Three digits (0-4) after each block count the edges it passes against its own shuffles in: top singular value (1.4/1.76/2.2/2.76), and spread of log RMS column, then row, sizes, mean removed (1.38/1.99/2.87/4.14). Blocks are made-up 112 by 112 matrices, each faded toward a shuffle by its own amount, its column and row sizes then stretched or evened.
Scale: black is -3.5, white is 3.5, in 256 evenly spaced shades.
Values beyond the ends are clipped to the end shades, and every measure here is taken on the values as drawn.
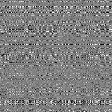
4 0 4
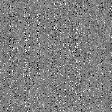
0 3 0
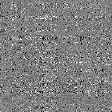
1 2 3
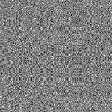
4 2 0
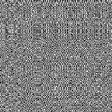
4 2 1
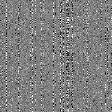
3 4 0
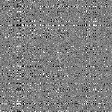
3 3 3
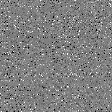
2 1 2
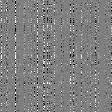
4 4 1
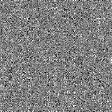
1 2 2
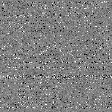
0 1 3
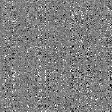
2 3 2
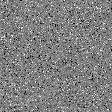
0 0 0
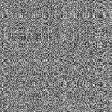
4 2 1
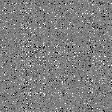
1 2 2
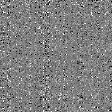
1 3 2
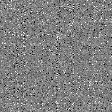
2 2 1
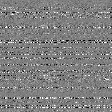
3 0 4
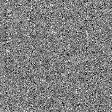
0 2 0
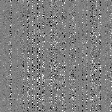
1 4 1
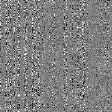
2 4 1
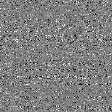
1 1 3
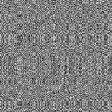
4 2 1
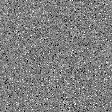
1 1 0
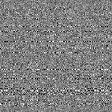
3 1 3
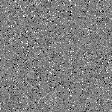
1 2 1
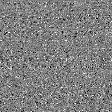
1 0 2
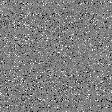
1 0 2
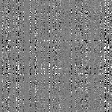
3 4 2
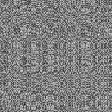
4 0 1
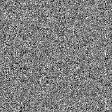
1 2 1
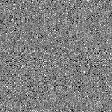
3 0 2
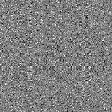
3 1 0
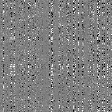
3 4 2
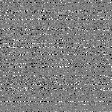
2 1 4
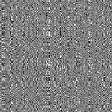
4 3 0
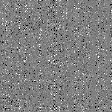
0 3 1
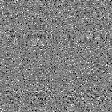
3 0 1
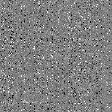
1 3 1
